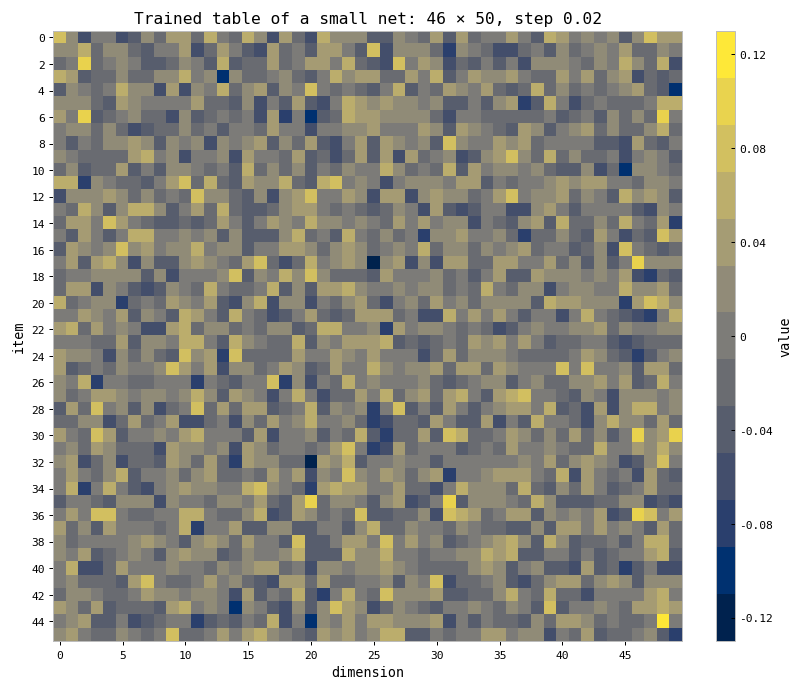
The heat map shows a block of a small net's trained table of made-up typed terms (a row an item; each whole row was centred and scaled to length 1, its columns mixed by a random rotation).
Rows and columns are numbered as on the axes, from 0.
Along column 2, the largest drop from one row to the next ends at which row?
3
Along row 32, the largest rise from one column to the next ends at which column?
21
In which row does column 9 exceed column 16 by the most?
25
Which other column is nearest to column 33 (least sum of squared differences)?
42
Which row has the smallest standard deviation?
7
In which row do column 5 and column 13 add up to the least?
20
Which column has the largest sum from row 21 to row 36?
10
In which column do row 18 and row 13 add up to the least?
47
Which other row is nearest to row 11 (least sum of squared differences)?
22
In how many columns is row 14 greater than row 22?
23
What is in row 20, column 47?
0.08
